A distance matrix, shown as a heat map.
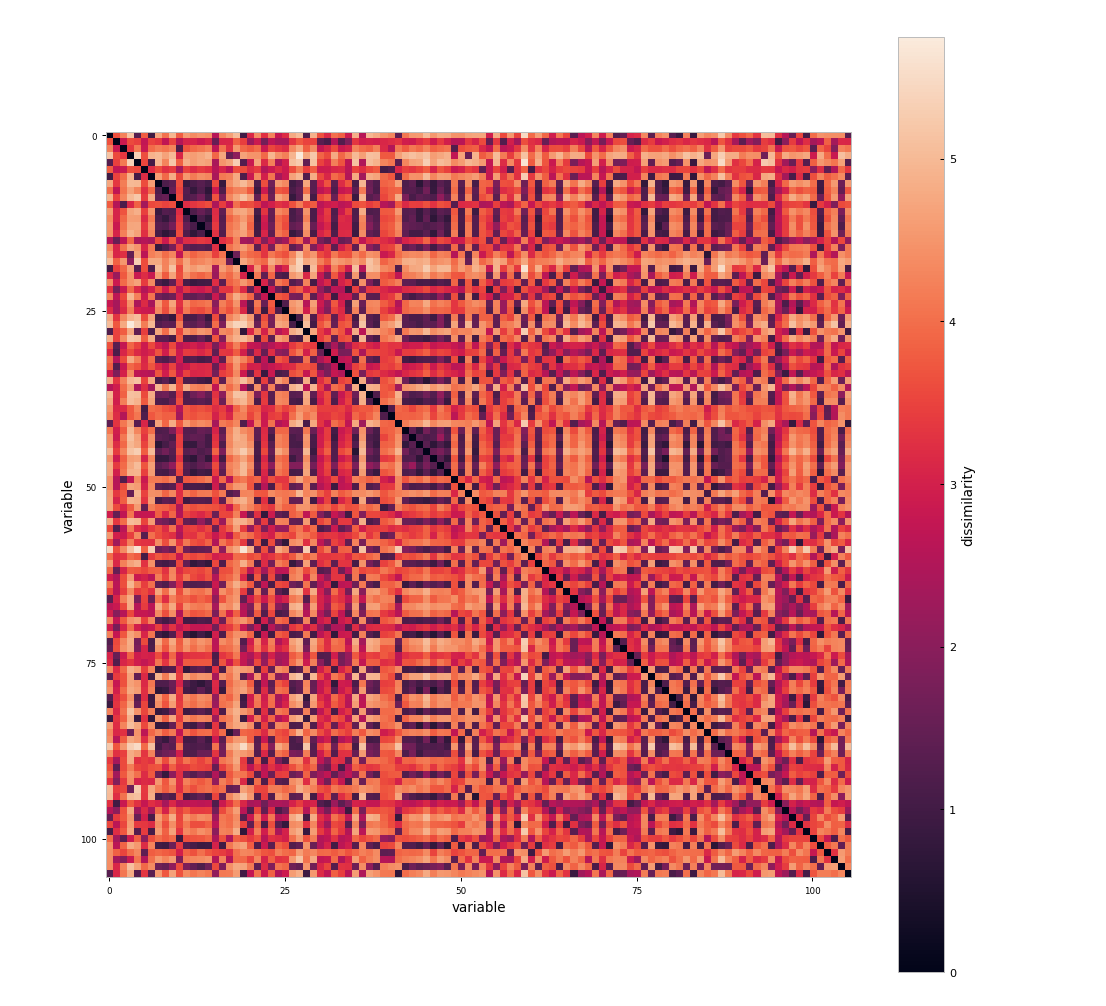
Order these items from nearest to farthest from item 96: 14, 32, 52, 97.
97, 32, 14, 52
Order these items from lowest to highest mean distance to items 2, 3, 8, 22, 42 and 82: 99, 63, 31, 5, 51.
31, 5, 63, 51, 99
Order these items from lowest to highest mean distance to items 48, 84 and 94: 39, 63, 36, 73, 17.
39, 63, 17, 73, 36
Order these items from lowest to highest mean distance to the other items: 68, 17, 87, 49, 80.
68, 87, 80, 49, 17
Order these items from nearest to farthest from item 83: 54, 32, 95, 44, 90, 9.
54, 95, 90, 32, 44, 9
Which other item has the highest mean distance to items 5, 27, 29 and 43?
3
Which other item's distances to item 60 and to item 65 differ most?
102
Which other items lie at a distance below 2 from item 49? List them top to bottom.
2, 10, 100, 103
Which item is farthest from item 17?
27
